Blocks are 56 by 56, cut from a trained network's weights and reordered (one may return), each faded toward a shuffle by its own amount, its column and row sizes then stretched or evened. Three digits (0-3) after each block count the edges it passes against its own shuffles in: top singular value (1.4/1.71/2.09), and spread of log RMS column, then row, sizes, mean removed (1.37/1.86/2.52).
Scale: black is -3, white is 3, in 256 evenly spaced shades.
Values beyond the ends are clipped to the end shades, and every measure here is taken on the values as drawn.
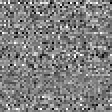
2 0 3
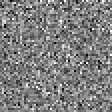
0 0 1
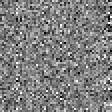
1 2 0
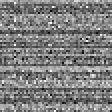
3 0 0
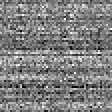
3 2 2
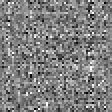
0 3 1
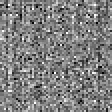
1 0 2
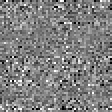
1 1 3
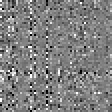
1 3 2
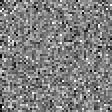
0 1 0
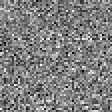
2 0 1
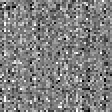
1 2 2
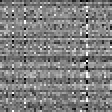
3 3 0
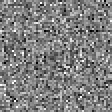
0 1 1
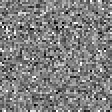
0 0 2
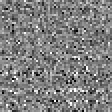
0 1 2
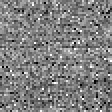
0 0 0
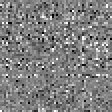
1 2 3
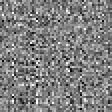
3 2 1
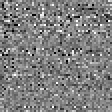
0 0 3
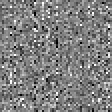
0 3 0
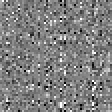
1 3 2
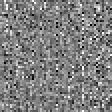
1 3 0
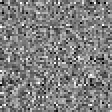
1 0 2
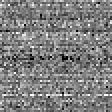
2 1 2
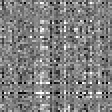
3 2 3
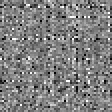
1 1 3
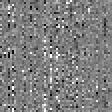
0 3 1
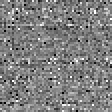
0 1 2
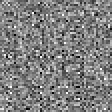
2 1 2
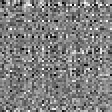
3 1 3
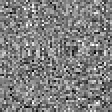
1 1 1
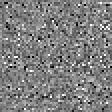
0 1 2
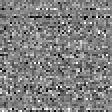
0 1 3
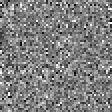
1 2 1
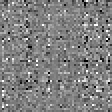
0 3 2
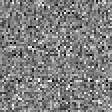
1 0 2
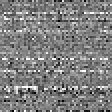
2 1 3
